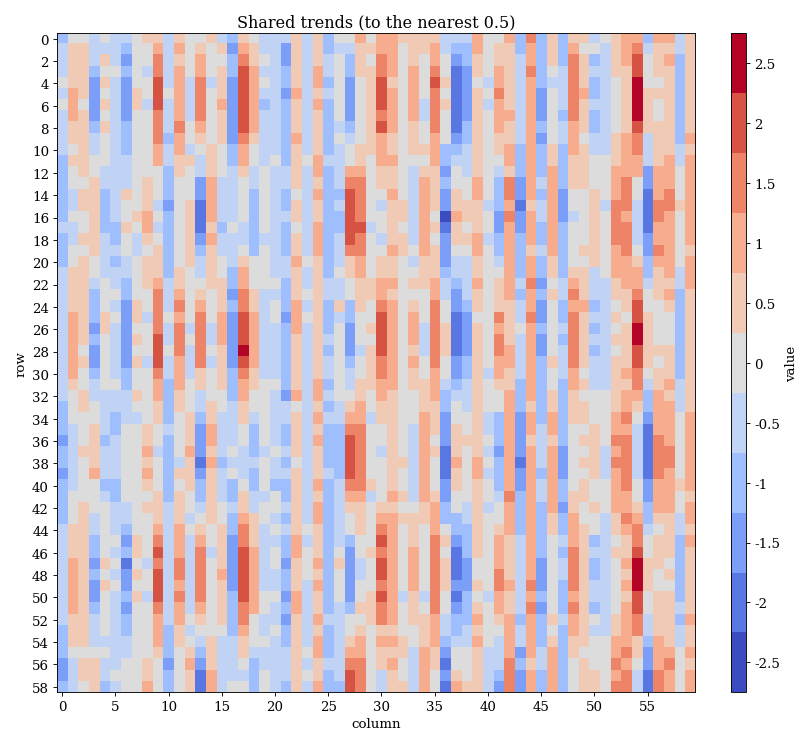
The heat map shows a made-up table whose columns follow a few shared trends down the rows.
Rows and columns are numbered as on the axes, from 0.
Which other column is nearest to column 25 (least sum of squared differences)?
47
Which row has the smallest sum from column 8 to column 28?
38
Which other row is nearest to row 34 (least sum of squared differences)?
55
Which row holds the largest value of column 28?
17
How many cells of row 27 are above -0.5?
38
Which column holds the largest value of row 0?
44
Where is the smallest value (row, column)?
16, 36
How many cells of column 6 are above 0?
2
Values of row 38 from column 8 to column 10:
0.5 0 -1
